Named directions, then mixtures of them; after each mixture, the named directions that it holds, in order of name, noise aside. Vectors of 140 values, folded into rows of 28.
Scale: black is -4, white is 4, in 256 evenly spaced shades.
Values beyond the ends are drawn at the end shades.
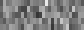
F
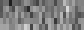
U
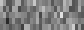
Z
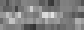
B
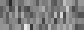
U, Z.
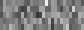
F.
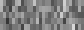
Z.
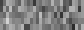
Z.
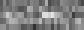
B, F.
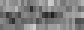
B.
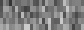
F, U.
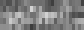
B, U.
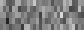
Z.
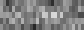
B, Z.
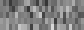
F, U.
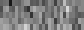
U.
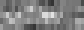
B.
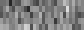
U.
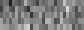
U.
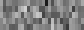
F.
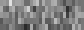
U.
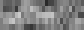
B, F.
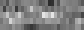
B.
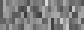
F.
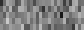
Z.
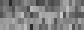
B, U.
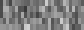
F, U.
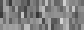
F, U.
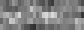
B.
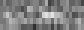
B, F.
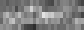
B.
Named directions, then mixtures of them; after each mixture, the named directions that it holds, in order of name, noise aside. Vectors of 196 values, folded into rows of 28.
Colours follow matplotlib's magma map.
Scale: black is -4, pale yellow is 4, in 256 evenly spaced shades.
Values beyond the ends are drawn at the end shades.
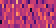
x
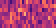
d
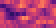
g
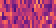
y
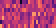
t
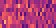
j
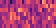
d.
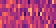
d, j, t.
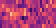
d, g, j.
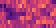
g, x.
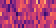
d, g, y.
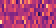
t, x, y.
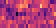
d, g, j.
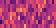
d, t, y.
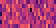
x, y.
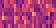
t, x, y.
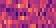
g, j.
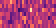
d, x.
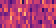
d.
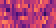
g, j, y.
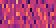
x.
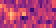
d, g, y.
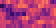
g.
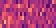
j.
